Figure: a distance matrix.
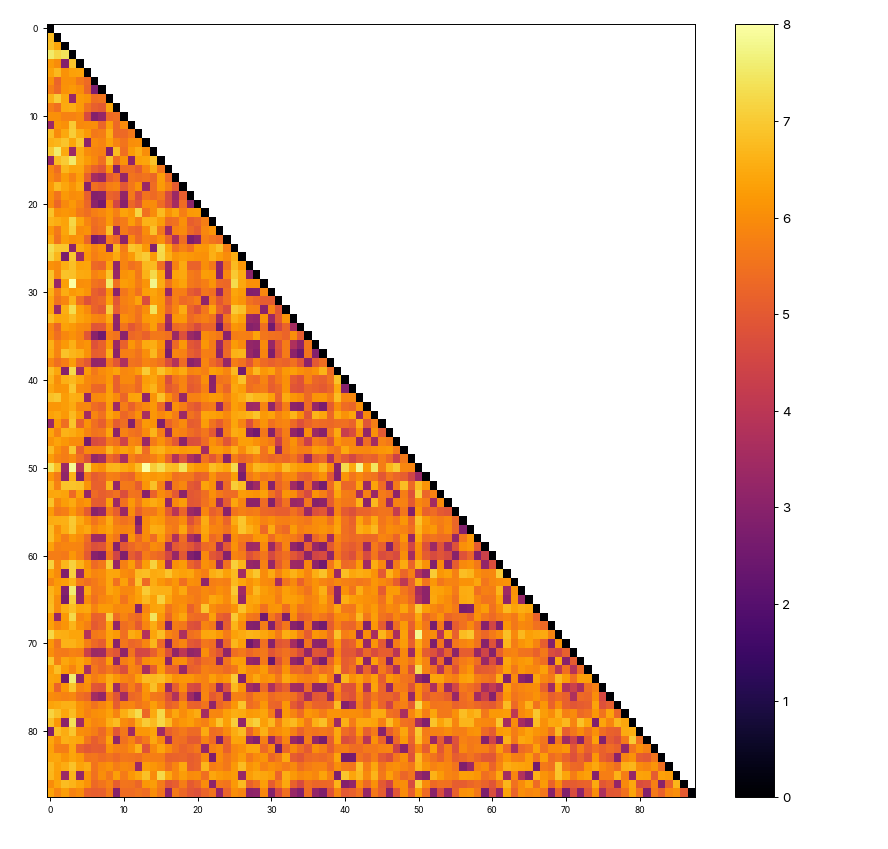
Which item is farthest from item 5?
50
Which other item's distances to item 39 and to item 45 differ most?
15
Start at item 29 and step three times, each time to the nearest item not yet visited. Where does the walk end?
1
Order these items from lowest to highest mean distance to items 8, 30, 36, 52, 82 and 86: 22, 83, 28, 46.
46, 28, 83, 22
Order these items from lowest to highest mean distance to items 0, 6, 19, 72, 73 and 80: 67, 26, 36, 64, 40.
36, 40, 67, 64, 26
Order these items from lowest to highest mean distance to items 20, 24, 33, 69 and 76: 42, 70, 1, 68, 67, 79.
68, 70, 42, 67, 1, 79
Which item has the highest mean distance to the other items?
3
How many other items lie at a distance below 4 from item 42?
8
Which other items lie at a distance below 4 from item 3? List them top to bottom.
8, 14, 25
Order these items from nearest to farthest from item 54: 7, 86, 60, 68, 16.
68, 16, 60, 7, 86
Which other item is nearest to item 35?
7
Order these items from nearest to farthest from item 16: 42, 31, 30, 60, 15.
30, 60, 31, 15, 42
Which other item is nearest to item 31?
82
